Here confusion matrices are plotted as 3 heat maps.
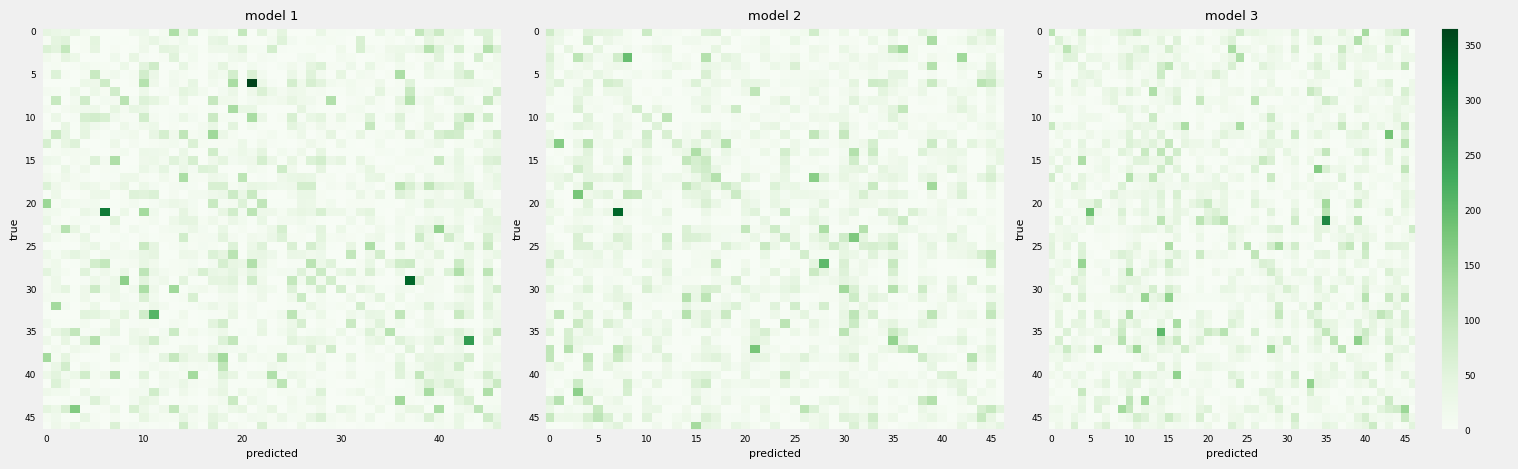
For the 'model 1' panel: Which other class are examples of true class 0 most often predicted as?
13
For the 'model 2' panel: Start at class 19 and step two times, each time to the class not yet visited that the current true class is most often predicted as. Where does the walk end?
8
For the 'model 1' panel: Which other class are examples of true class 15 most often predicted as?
7
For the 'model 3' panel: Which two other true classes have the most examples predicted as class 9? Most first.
44, 36
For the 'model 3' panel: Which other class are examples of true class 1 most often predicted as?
39
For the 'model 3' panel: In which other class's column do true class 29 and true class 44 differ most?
45
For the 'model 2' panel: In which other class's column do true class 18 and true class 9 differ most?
39
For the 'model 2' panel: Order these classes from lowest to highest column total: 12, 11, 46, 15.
46, 11, 12, 15
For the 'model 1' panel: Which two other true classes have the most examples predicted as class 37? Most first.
29, 8
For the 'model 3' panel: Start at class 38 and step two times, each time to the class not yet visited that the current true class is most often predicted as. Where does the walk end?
12
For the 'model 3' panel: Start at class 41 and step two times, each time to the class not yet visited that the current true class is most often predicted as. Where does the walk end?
10
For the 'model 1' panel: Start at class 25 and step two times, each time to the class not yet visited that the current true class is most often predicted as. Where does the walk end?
11
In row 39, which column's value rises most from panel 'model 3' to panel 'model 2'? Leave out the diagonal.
4
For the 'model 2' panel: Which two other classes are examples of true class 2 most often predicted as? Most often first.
36, 35
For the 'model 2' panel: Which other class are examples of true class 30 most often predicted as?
35
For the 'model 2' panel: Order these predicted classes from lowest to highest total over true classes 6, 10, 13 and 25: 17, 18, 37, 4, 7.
37, 17, 7, 18, 4
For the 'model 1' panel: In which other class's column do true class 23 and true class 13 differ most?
40
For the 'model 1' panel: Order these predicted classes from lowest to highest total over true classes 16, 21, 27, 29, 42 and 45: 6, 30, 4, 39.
30, 4, 39, 6
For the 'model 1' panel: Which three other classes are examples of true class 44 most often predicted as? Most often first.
3, 40, 13
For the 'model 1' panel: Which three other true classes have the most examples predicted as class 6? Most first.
21, 27, 10
